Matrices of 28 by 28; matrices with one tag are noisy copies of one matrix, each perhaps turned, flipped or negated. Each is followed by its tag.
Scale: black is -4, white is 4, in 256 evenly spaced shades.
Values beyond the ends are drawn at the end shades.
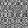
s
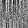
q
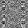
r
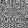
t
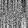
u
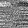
u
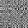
t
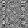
r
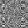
r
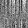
q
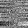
u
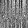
q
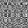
s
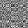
s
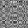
s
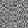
s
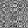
s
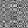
s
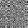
t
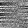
q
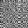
t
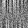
q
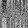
u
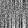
q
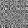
t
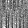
q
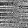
q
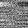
u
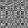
s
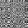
t
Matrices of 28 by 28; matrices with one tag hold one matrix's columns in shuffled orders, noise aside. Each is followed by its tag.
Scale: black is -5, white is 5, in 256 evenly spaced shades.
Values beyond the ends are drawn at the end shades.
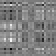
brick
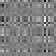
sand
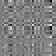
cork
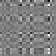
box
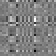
sand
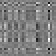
brick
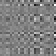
box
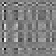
brick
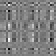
brick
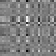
sand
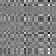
box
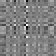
cork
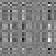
brick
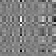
sand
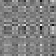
cork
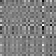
cork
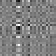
cork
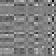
box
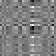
cork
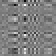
box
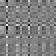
cork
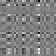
box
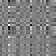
cork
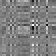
cork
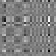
sand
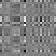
sand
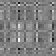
brick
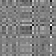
cork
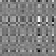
sand
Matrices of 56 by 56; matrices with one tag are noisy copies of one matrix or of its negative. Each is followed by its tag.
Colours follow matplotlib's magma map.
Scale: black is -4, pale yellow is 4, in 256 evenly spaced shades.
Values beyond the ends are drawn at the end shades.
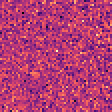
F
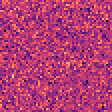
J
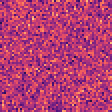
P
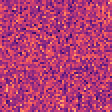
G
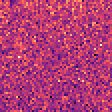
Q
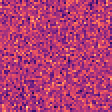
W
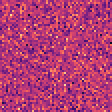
G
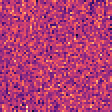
W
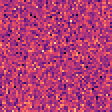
G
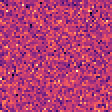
J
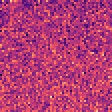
Q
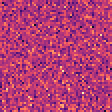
G
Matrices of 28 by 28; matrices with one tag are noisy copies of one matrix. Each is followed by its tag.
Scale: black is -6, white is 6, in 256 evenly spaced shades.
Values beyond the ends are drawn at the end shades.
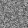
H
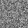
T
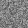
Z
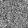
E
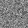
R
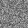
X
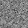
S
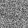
R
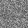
R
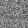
R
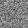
S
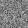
T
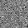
H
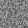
Z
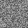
E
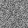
Z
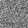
X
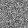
T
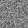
T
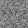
Z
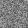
E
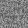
R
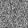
E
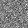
H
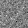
Z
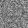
R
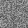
E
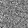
X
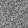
Z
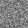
T
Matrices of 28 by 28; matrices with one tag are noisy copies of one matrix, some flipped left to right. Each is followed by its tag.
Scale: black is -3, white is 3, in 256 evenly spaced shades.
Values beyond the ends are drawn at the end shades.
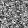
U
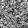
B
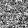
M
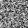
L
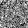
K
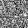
U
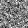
B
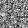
U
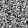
U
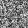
U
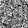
K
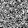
B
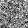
B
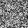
M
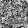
K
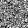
B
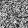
U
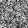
K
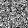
L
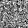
L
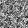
U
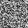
L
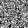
U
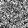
B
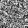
B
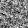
B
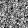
U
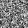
U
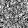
B
